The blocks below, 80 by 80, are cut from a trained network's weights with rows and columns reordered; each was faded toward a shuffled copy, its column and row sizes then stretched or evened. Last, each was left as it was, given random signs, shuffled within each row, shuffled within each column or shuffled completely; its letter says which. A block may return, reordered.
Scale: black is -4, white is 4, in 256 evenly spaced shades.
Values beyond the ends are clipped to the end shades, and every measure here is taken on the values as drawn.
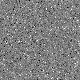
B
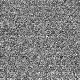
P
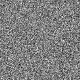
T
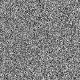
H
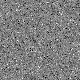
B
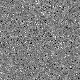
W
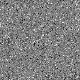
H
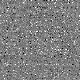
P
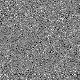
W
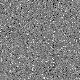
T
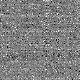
P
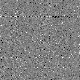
P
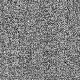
P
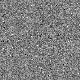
H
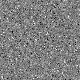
B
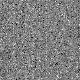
T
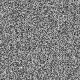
T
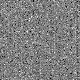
T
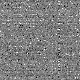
P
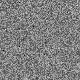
H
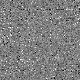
P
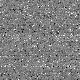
W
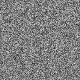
H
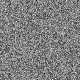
B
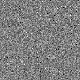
P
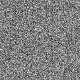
T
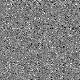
P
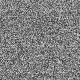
W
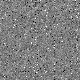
T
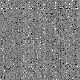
P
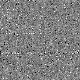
H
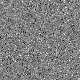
W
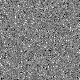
T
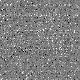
P
